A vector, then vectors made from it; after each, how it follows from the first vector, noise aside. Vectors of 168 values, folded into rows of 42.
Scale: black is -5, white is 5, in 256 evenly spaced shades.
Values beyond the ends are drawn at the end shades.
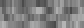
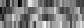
reversed, negated, scaled up.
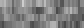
negated.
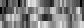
reversed, negated, scaled up.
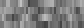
reversed.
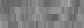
wrapped around, negated, shrunk.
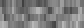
copied.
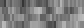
copied.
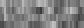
negated.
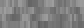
reversed, shrunk.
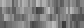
negated.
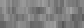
negated, shrunk.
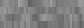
reversed, shrunk.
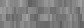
reversed, shrunk.
